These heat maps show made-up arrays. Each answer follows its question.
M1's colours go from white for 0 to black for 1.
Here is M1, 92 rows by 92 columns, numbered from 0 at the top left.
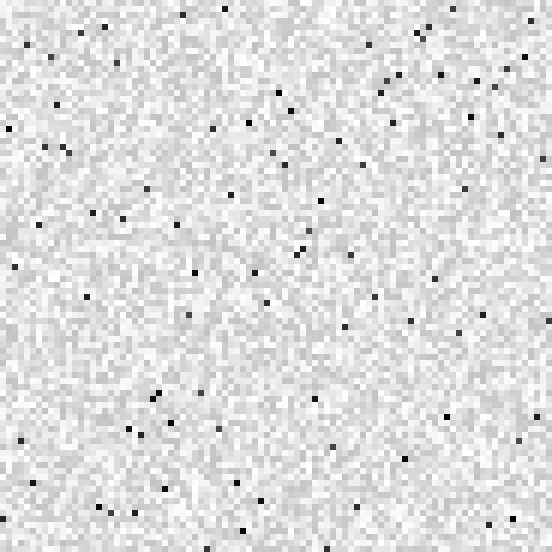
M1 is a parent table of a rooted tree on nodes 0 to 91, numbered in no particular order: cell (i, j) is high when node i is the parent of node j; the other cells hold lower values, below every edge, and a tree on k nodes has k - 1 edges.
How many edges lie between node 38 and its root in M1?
5
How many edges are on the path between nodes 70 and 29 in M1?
3
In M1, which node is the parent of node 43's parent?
22
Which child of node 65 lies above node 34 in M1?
33
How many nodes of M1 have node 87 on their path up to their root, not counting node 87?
4
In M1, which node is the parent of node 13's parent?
80
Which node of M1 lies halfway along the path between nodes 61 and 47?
9
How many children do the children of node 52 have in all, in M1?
4
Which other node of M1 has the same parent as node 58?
49
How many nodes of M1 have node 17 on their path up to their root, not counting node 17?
7
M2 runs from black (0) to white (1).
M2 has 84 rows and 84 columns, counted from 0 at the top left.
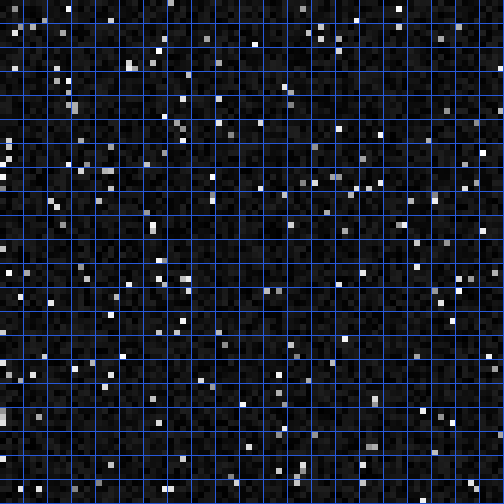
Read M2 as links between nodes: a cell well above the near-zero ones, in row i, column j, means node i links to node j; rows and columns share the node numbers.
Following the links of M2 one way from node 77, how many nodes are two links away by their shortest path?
8
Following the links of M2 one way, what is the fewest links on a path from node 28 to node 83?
2
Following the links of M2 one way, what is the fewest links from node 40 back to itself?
7
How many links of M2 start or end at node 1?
9
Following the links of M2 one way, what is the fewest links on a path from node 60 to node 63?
4
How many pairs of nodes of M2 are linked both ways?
2
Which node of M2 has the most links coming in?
node 0
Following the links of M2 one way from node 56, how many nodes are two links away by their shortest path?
2
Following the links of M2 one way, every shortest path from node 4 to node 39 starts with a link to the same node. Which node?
node 66
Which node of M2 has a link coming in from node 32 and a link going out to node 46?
node 72
